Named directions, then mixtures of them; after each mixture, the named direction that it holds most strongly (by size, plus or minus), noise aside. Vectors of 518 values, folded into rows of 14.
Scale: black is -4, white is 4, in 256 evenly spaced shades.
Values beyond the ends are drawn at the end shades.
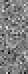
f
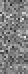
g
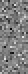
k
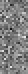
g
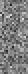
g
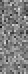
g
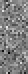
f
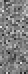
f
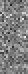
g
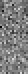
f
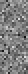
f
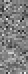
f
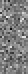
g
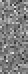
k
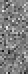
f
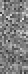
g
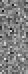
k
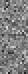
f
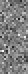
g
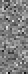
f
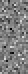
k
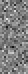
k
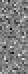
k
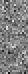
f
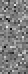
k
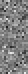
k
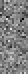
g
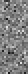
f
